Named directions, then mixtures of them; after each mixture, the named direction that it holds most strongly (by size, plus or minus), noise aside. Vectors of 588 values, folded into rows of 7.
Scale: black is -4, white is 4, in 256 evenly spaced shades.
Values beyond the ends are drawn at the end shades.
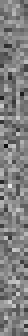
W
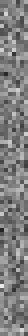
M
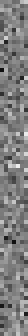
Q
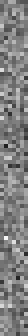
Q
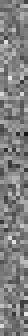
Q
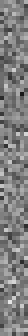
W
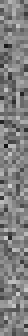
W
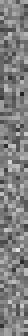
W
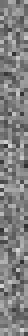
M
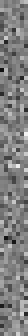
Q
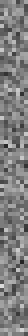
M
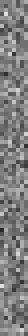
M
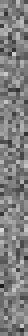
M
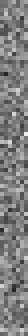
M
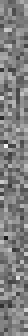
W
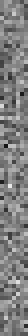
W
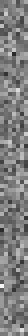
M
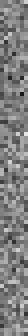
Q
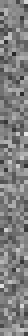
M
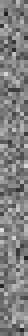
M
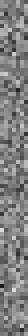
M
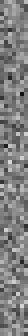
W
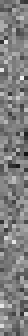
Q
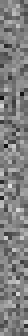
W
